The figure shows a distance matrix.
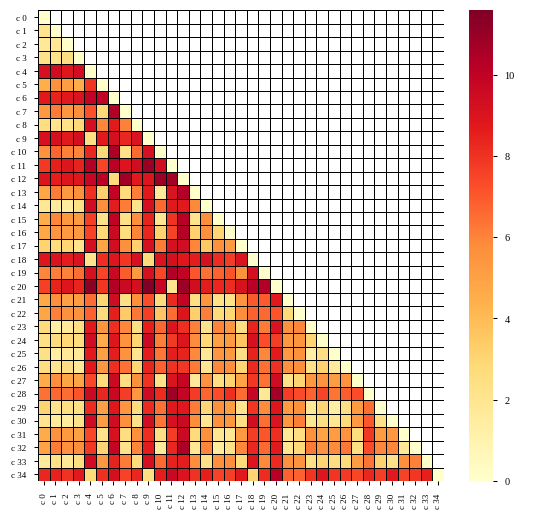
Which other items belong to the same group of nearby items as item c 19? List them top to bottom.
c 28
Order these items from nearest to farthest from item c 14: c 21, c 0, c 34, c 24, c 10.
c 0, c 24, c 21, c 10, c 34
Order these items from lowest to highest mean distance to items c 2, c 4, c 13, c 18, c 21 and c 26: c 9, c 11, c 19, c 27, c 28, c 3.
c 27, c 3, c 9, c 19, c 28, c 11
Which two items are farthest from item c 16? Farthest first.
c 12, c 6
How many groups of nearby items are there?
6
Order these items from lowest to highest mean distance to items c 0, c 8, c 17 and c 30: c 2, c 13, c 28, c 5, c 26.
c 2, c 26, c 5, c 13, c 28
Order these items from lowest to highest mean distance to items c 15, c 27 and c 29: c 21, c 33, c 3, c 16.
c 21, c 16, c 3, c 33
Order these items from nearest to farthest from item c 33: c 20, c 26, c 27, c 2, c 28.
c 2, c 26, c 27, c 28, c 20
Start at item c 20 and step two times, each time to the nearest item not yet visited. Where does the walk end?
c 22
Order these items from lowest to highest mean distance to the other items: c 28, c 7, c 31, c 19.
c 31, c 7, c 19, c 28
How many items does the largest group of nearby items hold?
14
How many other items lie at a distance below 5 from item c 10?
10
